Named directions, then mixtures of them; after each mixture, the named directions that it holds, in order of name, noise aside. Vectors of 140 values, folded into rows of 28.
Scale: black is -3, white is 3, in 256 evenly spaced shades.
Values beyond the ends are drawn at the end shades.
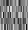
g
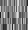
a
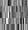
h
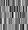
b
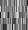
a.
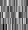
a, g.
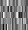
a, g.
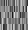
a, b.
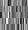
h.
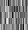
b, h.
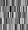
b, h.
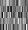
g.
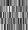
g, h.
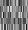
g.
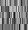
a, b.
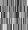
a.
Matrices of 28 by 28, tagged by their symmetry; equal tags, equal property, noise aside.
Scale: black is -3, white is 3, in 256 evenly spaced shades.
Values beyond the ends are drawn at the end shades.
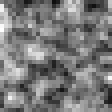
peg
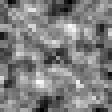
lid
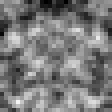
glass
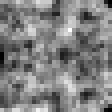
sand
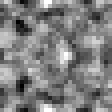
sand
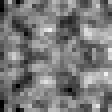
sand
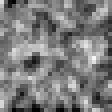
peg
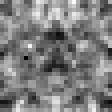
glass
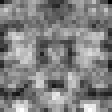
glass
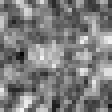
sand
